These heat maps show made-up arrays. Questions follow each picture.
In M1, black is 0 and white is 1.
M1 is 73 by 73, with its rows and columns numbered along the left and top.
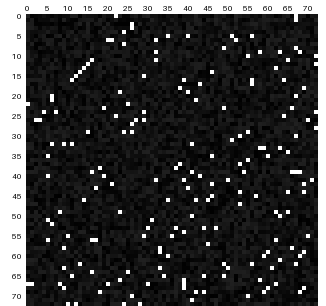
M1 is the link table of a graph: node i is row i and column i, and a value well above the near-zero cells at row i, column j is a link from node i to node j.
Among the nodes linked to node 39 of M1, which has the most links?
node 67
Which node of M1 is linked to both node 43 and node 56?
node 17
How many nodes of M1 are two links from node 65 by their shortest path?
7
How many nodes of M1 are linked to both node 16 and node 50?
0
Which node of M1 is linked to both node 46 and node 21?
node 42
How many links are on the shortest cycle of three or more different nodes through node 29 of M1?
4
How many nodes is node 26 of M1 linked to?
5
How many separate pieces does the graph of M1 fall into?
3
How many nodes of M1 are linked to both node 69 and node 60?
2
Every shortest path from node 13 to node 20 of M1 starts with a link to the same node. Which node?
node 62
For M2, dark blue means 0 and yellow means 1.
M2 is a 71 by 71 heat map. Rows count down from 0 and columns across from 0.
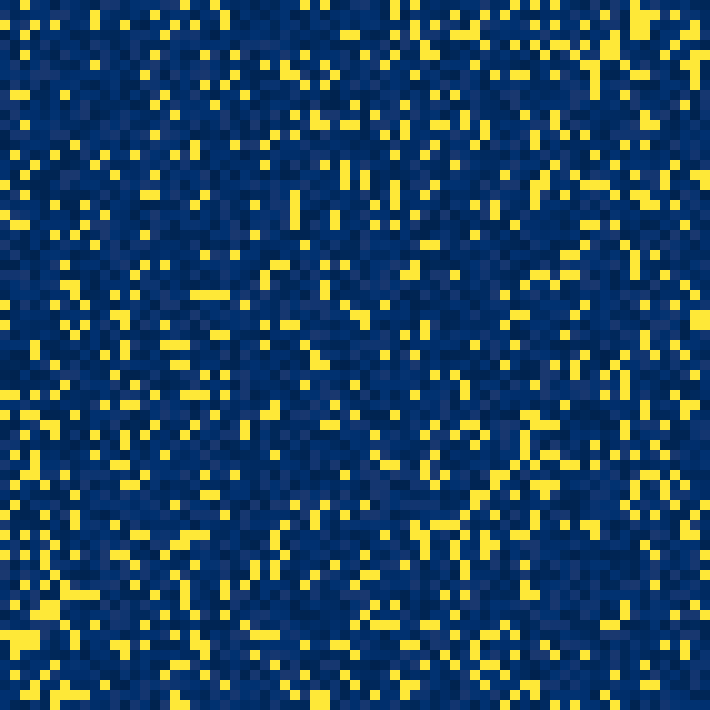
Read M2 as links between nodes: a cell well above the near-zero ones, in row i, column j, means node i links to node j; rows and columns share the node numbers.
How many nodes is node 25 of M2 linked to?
6
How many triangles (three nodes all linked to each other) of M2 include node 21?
1
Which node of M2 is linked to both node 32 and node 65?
node 12
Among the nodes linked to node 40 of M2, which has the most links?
node 64
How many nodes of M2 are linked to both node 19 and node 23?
1
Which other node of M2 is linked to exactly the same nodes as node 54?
node 66
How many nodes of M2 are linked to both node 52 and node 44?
1
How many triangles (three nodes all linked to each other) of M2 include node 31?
5
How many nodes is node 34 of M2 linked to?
11
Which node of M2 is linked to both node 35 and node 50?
node 62
